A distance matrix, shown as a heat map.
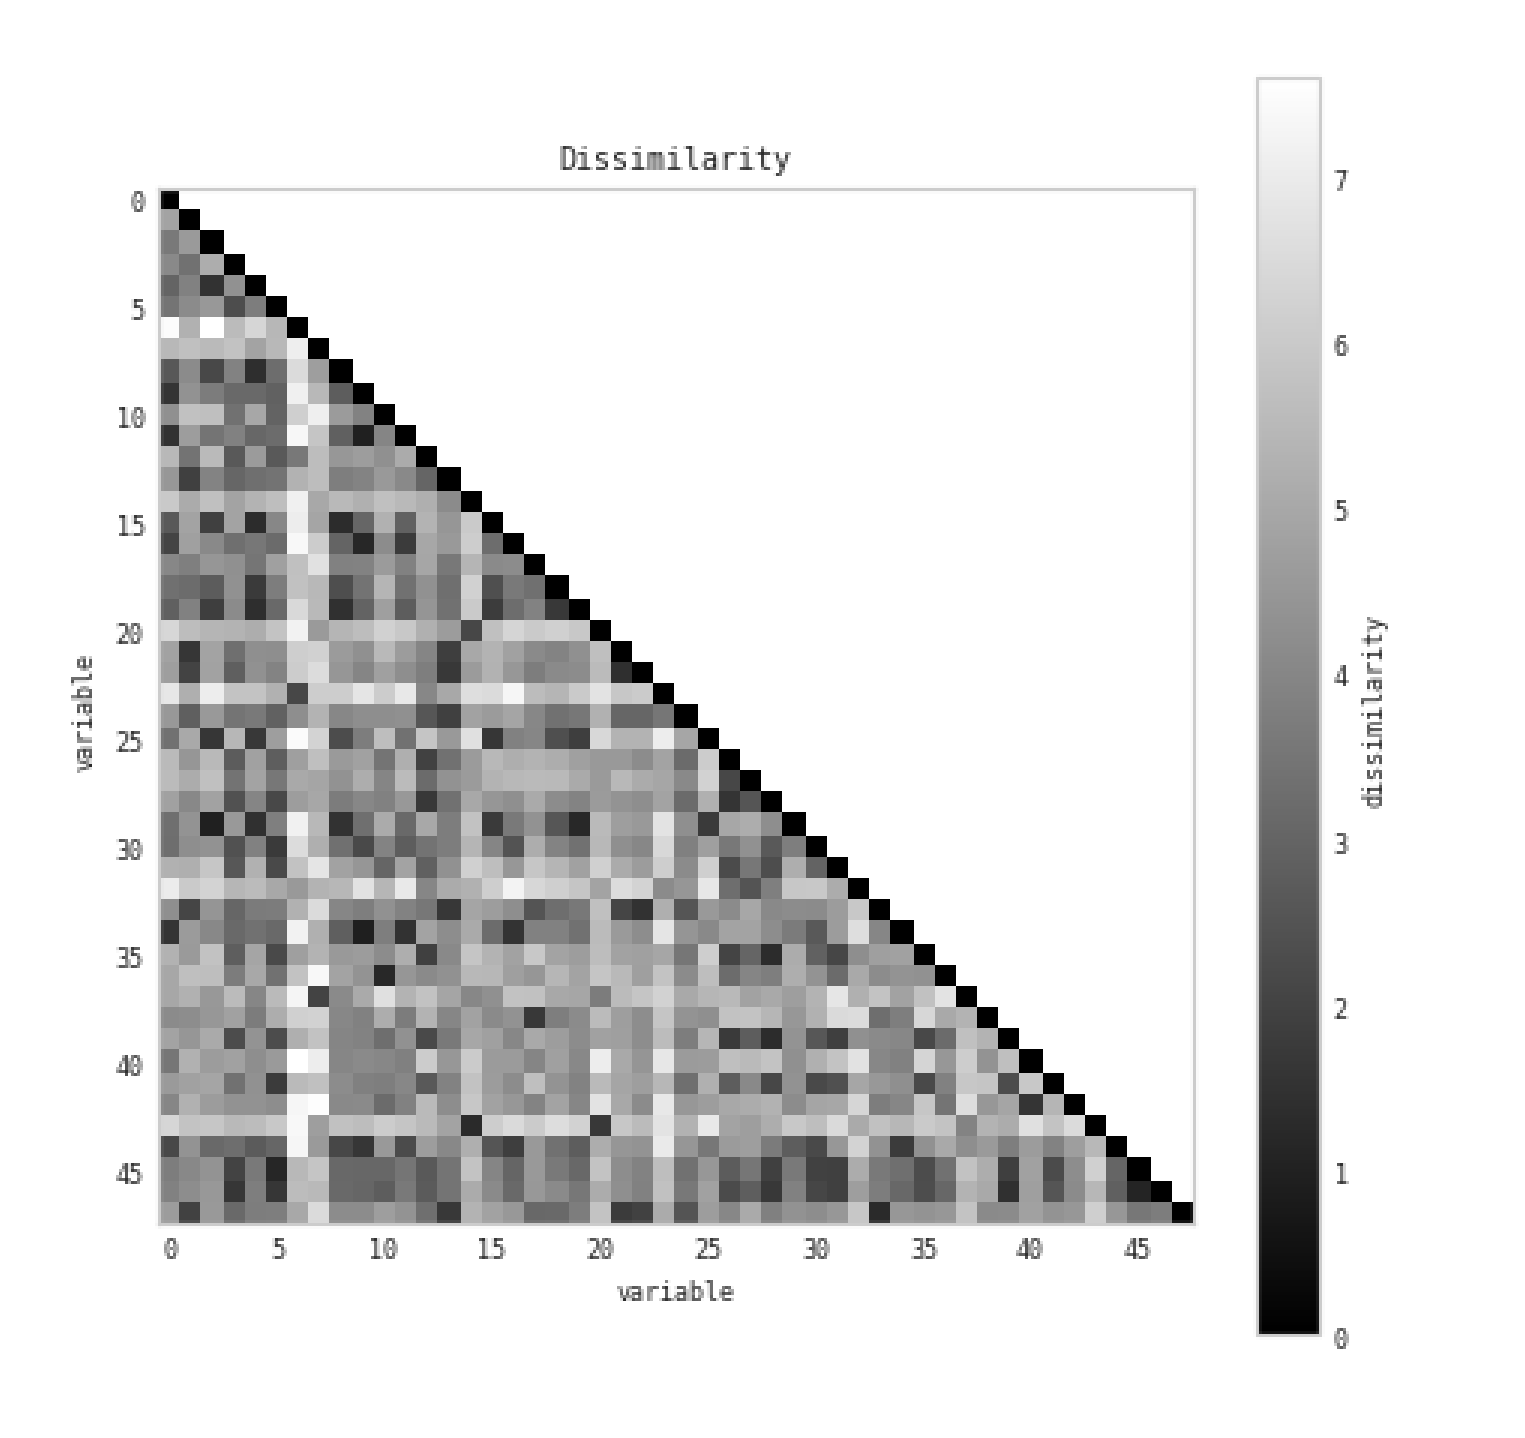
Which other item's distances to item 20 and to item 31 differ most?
43
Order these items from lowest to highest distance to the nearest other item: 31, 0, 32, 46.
46, 0, 31, 32
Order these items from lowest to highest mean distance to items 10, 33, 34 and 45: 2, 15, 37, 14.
15, 2, 14, 37
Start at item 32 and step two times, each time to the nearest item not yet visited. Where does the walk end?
26
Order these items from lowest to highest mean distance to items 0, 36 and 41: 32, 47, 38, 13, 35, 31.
31, 35, 13, 47, 38, 32
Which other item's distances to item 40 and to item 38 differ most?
42
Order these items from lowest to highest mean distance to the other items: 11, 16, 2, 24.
24, 11, 16, 2
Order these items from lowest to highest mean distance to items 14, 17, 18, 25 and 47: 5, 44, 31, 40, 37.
44, 5, 40, 37, 31
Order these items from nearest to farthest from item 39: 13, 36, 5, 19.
5, 36, 13, 19
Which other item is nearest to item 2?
29
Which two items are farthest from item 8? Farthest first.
6, 23
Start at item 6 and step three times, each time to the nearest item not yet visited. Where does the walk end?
13
